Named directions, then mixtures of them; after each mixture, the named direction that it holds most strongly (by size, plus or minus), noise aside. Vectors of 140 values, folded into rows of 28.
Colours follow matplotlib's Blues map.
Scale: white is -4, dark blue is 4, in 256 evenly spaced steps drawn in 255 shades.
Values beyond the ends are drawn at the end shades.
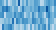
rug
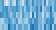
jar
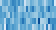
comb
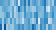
comb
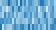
rug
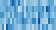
comb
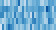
rug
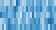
jar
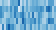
comb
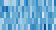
jar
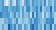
jar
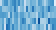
comb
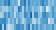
rug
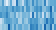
jar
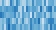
jar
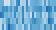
jar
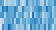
rug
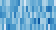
comb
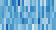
comb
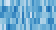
jar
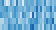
jar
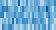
rug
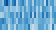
jar
